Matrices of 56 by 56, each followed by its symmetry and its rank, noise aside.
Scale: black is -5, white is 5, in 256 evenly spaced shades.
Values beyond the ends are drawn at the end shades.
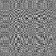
antisymmetric, rank two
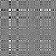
symmetric, rank one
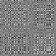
symmetric, rank two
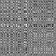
no symmetry, rank two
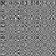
symmetric, rank three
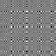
symmetric, rank one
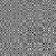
symmetric, rank two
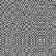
symmetric, rank three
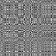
antisymmetric, rank two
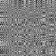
no symmetry, rank three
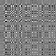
symmetric, rank two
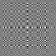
symmetric, rank one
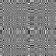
antisymmetric, rank two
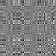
no symmetry, rank two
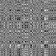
symmetric, rank two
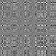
no symmetry, rank two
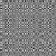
no symmetry, rank two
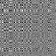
no symmetry, rank two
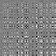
symmetric, rank two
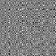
no symmetry, rank three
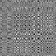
symmetric, rank two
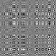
antisymmetric, rank two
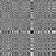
symmetric, rank one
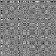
no symmetry, rank three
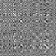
symmetric, rank three
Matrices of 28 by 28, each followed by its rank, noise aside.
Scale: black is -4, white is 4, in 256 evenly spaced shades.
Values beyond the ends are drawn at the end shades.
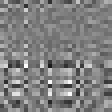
two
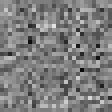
six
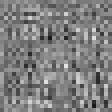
four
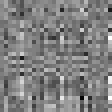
three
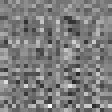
three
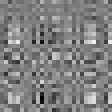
two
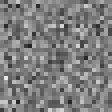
six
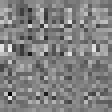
three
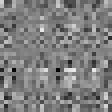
three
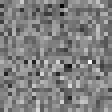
six
